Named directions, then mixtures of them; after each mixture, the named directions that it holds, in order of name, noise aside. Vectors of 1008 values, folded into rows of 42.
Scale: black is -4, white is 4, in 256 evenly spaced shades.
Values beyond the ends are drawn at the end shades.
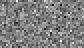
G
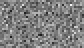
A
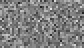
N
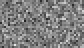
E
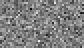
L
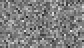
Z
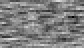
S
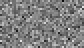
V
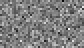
V.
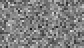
N, Z.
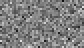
V.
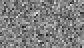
A, L.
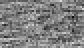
G, S.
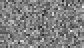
V, Z.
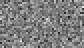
L, N, V.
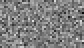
L, N.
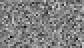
A, N, Z.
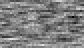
S.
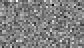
G.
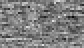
L, S.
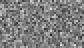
G, N.
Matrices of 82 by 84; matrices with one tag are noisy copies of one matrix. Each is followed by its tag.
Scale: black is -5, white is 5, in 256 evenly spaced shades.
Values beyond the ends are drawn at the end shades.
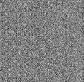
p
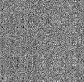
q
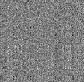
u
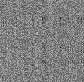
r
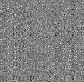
u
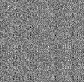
u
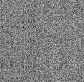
q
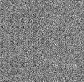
q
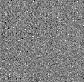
p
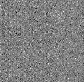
p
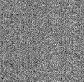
q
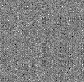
r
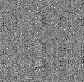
r
